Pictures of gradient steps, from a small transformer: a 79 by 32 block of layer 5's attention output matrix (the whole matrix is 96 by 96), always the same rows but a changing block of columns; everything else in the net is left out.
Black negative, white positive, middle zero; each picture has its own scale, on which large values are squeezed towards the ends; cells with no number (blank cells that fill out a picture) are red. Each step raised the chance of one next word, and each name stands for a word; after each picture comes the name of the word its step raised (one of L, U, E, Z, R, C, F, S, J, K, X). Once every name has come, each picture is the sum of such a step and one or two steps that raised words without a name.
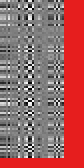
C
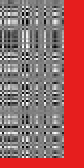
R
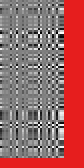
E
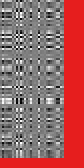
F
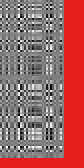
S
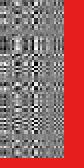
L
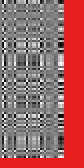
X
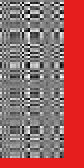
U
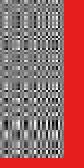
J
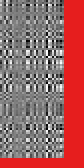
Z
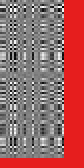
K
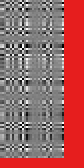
E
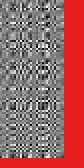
C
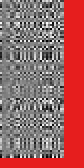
F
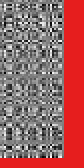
S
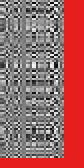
U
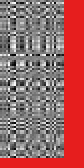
L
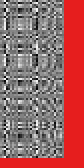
J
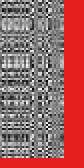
X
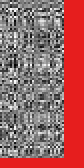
R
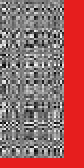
E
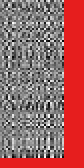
X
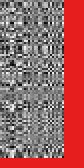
L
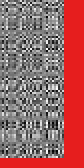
J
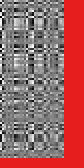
R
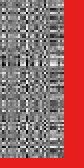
Z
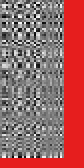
U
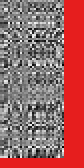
E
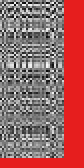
U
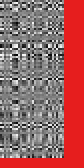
E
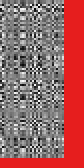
K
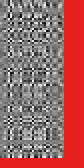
S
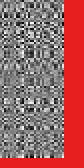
F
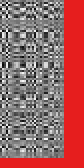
U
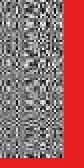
L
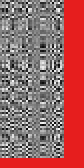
C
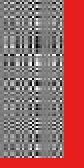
L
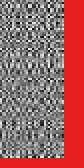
J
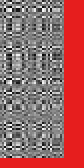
K
